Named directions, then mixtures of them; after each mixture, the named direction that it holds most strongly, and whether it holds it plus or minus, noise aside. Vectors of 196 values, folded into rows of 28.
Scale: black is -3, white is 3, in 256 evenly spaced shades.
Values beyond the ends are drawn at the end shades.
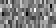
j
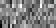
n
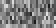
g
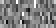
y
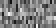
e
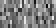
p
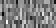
e, plus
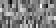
e, plus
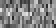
g, minus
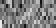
n, minus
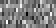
j, plus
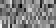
n, minus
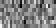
p, minus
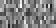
p, plus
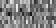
e, minus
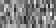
p, minus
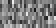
j, minus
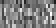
p, minus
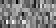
y, minus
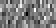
j, plus
